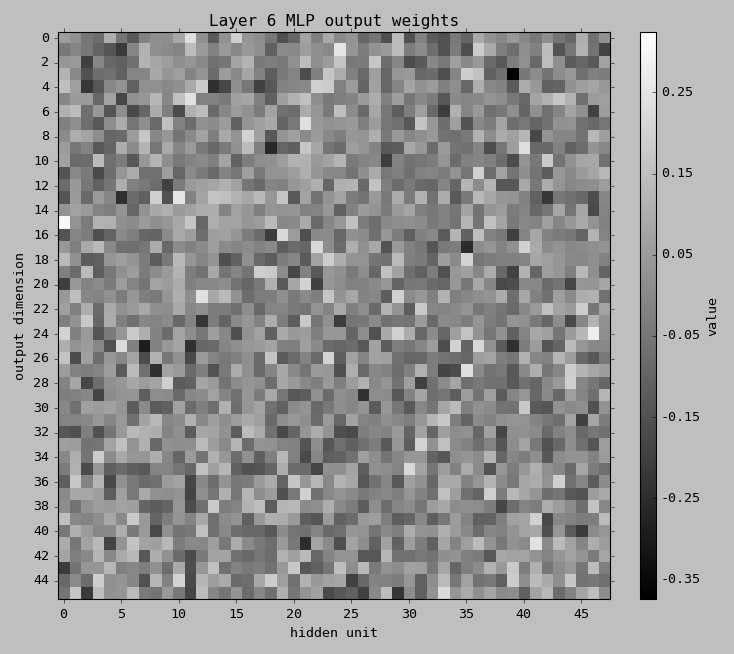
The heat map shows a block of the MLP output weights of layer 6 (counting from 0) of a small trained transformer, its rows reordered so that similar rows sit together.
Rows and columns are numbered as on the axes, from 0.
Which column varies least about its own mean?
32
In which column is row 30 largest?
40
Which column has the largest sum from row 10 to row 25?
10
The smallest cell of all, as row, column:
3, 39
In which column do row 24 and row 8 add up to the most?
46
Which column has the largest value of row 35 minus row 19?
30
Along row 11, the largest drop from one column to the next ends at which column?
37
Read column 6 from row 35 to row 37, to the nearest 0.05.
-0.1 -0.05 -0.05
